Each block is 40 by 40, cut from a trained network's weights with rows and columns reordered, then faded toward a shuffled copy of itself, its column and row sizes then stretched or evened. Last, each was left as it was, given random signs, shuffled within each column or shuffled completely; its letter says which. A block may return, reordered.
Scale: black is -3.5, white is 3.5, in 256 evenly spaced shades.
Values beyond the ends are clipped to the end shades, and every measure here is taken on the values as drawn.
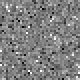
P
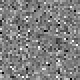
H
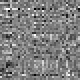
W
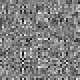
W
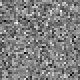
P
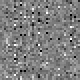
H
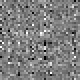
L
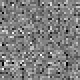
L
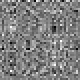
W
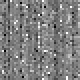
H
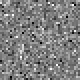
P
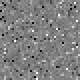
P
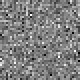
H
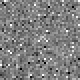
P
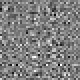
W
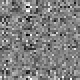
W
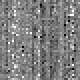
H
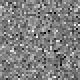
P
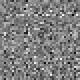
L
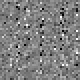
H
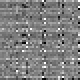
W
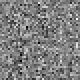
H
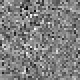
H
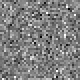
P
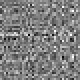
W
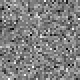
P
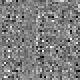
L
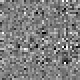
L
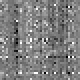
W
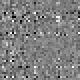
L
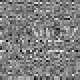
W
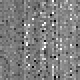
H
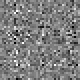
L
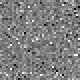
P
